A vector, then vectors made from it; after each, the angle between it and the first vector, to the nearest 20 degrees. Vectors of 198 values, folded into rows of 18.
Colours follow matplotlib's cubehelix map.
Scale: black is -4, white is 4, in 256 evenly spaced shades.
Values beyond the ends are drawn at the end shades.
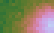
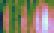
40 degrees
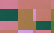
100 degrees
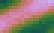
120 degrees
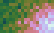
20 degrees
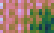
140 degrees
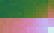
40 degrees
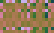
100 degrees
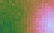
20 degrees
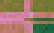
120 degrees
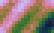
140 degrees
